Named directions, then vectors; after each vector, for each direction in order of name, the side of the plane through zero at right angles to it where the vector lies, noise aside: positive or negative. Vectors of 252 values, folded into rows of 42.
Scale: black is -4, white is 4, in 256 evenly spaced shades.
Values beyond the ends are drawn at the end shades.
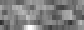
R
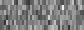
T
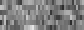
positive, negative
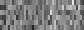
negative, positive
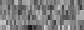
negative, negative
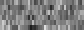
negative, negative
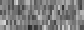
negative, negative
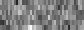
positive, positive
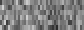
positive, negative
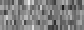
positive, negative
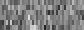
positive, positive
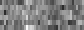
positive, negative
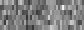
negative, positive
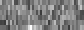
positive, positive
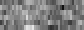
positive, negative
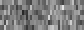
negative, positive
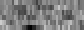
negative, negative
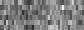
negative, positive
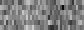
positive, negative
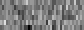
negative, negative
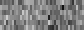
positive, negative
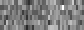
negative, positive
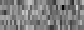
positive, negative
